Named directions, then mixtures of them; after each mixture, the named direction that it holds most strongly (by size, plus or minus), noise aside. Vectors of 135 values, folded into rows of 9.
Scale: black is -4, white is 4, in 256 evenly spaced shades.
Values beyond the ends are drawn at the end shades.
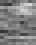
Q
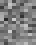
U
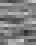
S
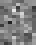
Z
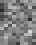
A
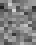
Z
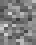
A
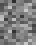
U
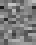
U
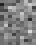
A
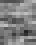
S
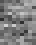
A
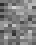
A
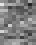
Q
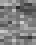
Q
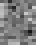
A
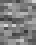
S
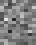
U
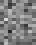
U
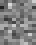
U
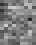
A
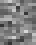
Z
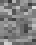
U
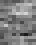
Q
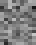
U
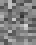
U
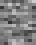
S
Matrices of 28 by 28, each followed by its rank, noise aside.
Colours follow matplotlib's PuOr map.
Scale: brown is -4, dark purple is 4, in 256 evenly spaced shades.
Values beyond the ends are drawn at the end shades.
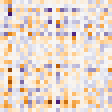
four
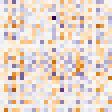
four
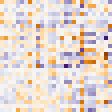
four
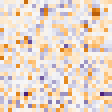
eight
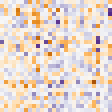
six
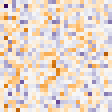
seven
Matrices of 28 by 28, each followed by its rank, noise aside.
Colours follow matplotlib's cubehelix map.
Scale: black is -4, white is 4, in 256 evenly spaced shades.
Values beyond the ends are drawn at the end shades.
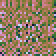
four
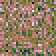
six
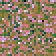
seven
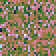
seven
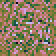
six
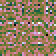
four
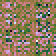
four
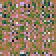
five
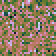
seven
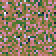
six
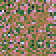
five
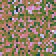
seven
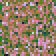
seven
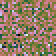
six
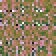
five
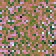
six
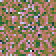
six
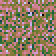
seven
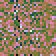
four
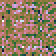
four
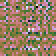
four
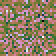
seven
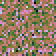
seven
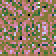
five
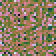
five
